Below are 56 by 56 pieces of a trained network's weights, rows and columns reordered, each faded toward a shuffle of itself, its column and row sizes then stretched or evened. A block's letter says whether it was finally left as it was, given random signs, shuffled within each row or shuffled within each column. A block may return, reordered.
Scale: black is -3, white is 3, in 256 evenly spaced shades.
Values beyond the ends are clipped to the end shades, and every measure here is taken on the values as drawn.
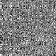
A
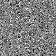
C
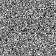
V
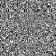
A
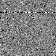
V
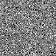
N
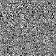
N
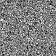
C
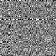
A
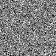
C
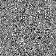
N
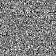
V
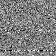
V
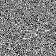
V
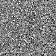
C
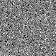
C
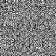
A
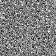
C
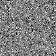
C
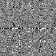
A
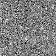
C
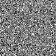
N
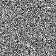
C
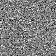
V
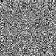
A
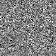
N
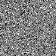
C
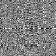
A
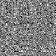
A
